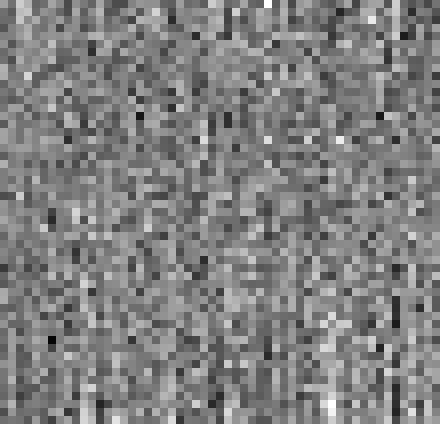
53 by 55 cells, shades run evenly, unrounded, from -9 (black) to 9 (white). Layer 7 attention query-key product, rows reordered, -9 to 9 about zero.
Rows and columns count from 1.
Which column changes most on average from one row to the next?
12
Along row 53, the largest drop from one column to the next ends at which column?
23
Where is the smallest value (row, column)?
43, 7
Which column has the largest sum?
42
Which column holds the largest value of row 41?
41
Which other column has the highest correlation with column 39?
34
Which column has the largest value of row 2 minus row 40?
50
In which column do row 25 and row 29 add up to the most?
3
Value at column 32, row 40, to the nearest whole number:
2
